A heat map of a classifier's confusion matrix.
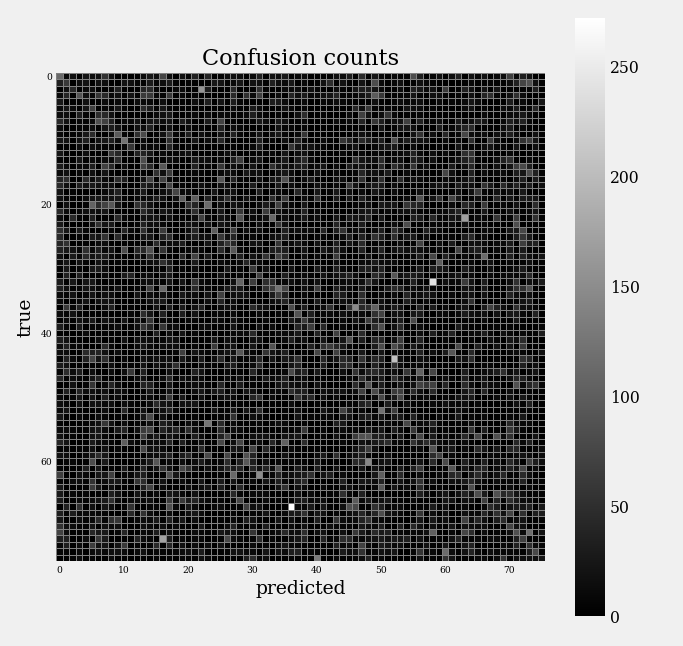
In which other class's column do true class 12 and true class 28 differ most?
66
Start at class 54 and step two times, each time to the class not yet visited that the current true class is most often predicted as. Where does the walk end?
71
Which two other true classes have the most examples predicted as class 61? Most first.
43, 19
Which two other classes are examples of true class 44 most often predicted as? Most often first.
52, 5
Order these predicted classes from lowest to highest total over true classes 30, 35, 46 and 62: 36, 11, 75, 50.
75, 11, 36, 50
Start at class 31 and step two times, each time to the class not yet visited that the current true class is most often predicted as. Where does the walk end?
50
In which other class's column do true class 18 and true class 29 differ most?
59
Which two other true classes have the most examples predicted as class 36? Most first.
67, 46
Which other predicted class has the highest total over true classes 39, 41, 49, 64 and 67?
36
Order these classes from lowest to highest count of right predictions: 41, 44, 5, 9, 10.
41, 44, 5, 9, 10
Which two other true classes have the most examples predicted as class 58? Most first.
32, 71
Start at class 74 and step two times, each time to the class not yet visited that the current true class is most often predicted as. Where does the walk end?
48
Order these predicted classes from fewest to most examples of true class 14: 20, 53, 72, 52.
20, 53, 52, 72
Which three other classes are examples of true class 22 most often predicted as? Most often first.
63, 33, 28
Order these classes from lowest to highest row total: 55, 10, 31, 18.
18, 31, 55, 10
